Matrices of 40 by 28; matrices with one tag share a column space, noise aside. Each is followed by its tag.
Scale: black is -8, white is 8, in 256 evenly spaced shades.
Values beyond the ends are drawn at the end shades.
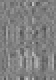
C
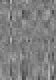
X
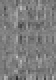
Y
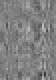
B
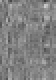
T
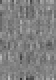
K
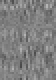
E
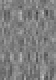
X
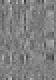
K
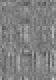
C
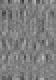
K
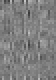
K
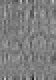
K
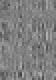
B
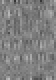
K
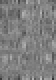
K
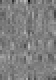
K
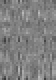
X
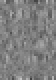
K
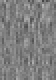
T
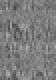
B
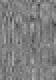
T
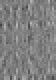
Y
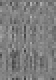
C
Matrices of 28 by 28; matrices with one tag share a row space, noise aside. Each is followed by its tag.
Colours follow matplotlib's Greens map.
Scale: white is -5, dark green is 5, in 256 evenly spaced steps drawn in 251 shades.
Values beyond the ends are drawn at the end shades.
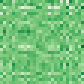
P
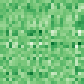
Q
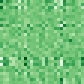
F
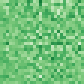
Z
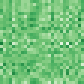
P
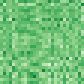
P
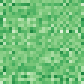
P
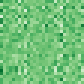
F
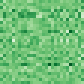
P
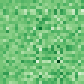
Z
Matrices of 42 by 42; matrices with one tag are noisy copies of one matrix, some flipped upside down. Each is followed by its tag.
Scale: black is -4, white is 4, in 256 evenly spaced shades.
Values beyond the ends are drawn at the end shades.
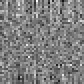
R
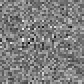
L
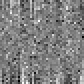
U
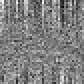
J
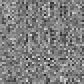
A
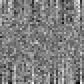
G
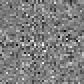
L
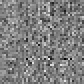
A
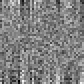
U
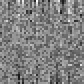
R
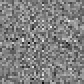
L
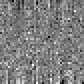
R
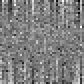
G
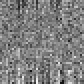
R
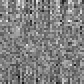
R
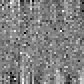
U
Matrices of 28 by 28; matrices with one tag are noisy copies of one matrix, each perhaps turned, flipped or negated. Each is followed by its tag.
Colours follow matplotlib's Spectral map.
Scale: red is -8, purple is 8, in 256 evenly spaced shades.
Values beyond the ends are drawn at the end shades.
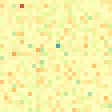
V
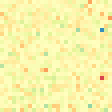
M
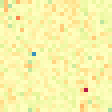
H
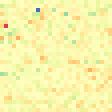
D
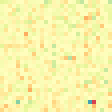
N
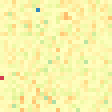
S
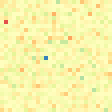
V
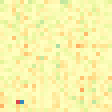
N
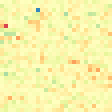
D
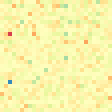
M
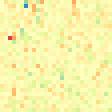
D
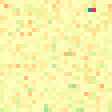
N
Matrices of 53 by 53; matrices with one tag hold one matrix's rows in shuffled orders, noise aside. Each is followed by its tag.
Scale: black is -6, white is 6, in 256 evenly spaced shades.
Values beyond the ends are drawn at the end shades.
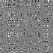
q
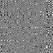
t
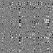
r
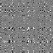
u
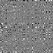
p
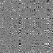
r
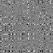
u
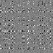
u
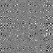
t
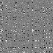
p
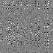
q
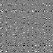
p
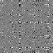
r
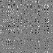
q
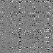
r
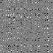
q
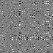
r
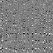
p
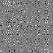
q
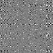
t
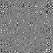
t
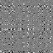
u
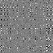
t
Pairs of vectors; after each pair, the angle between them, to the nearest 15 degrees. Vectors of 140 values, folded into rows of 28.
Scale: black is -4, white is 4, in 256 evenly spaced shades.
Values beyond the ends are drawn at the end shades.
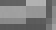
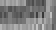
150 degrees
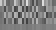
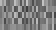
30 degrees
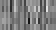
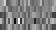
90 degrees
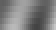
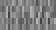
90 degrees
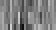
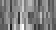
165 degrees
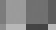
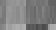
15 degrees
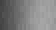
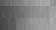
15 degrees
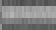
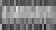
30 degrees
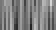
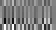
90 degrees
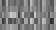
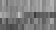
120 degrees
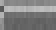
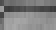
165 degrees
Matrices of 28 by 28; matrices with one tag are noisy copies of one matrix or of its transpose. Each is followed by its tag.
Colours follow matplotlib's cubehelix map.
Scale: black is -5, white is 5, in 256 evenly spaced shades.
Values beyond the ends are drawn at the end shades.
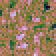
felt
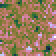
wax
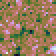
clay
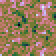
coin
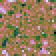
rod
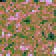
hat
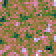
wax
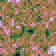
clay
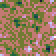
wax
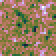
coin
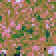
clay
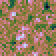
felt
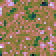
rod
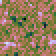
coin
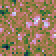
felt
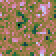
coin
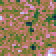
clay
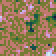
clay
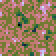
coin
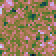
rod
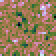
coin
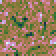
coin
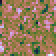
hat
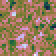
felt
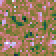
coin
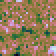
clay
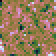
hat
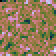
hat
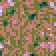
rod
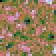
hat
